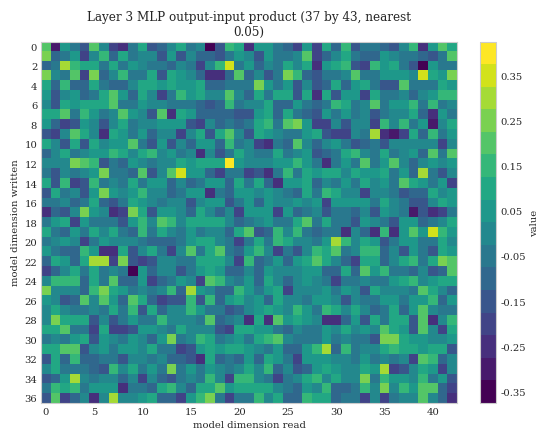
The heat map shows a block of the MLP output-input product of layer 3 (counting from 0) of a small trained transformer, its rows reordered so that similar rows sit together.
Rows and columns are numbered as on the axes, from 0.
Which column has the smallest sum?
28
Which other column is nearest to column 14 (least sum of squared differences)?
25
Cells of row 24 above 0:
18
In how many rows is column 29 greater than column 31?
17
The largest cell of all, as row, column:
12, 19
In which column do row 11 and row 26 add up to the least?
16
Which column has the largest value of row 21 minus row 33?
41
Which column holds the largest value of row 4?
22
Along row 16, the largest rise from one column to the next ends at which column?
30
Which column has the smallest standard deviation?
27
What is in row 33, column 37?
-0.15
